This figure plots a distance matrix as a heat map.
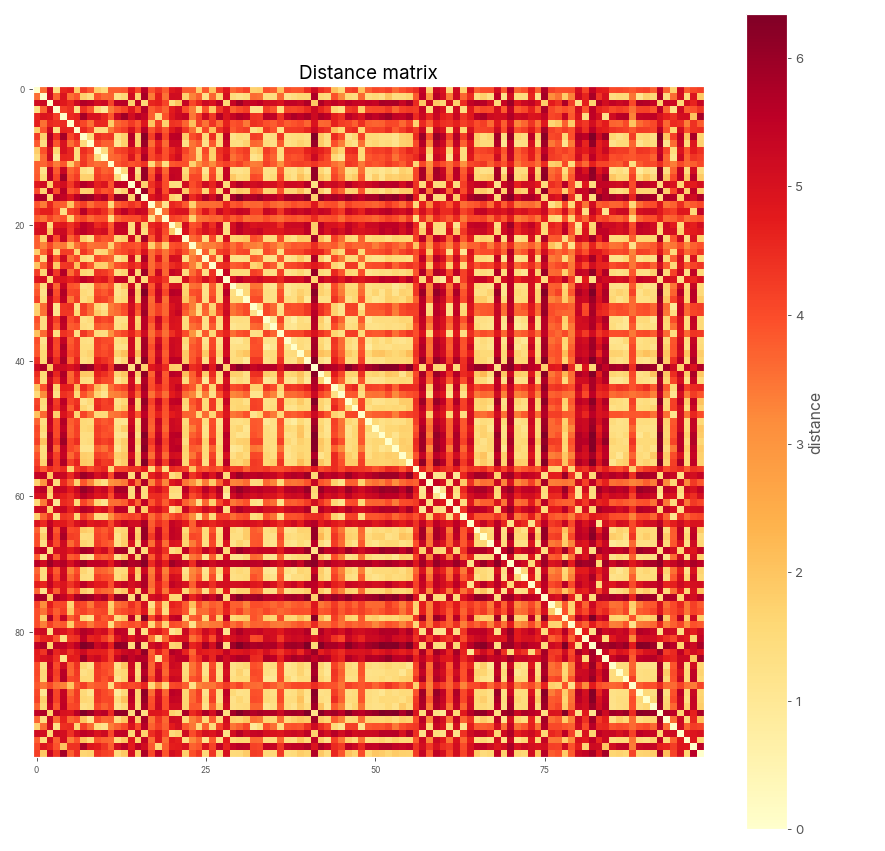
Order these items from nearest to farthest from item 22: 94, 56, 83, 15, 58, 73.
15, 58, 94, 56, 83, 73
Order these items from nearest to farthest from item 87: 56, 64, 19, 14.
19, 56, 64, 14
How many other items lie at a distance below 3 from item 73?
3
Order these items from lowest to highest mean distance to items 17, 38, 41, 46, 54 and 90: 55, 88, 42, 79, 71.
71, 42, 55, 79, 88
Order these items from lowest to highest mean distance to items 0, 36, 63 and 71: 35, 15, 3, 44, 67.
3, 44, 35, 67, 15
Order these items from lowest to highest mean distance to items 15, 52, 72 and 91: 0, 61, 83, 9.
61, 0, 9, 83
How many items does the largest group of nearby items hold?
46
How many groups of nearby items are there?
6
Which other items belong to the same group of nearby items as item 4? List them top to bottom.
18, 81, 84, 97
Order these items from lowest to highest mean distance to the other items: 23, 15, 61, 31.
31, 15, 23, 61
